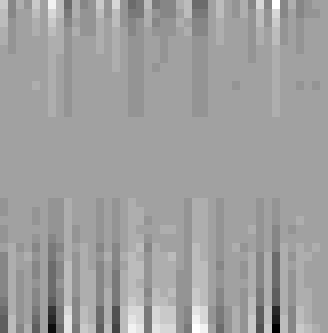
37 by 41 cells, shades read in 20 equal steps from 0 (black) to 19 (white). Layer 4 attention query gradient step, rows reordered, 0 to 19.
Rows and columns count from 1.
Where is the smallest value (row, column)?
37, 35
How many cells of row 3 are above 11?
25
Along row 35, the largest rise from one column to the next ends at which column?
36
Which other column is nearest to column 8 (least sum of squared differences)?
28
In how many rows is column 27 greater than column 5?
13
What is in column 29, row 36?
11
